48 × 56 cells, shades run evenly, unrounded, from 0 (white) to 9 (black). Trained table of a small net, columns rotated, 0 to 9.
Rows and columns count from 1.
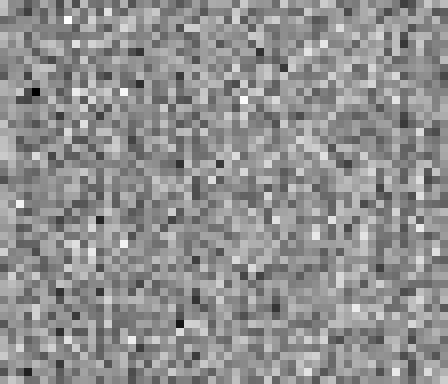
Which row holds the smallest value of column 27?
23
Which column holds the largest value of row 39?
35
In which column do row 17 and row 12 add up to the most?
5
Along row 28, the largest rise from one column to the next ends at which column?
13
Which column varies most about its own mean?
10
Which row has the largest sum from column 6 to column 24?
28
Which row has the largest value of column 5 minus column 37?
12
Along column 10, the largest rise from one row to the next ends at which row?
7
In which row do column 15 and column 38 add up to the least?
18
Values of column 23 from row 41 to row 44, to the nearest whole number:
8 1 5 5
